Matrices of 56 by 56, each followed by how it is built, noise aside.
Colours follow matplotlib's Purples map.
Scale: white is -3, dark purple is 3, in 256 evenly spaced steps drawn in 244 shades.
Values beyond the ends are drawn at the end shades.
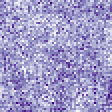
smooth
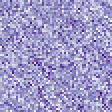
Toeplitz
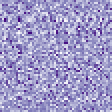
low rank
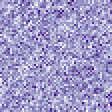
Hankel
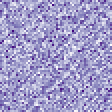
Hankel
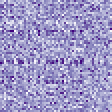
low rank
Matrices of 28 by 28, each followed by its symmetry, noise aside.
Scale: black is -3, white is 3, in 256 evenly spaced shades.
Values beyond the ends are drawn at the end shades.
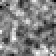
no symmetry.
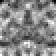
mirrored left to right.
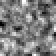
antisymmetric.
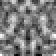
mirrored left to right.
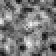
no symmetry.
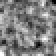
antisymmetric.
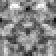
mirrored left to right.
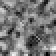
no symmetry.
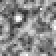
symmetric.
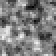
antisymmetric.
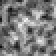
symmetric.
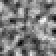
antisymmetric.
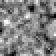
no symmetry.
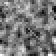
no symmetry.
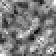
symmetric.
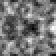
mirrored top to bottom.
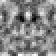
mirrored left to right.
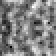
mirrored top to bottom.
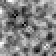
symmetric.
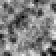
symmetric.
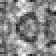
mirrored top to bottom.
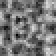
mirrored top to bottom.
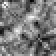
symmetric.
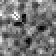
symmetric.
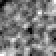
symmetric.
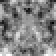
mirrored left to right.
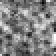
no symmetry.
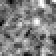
no symmetry.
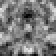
mirrored left to right.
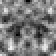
mirrored left to right.
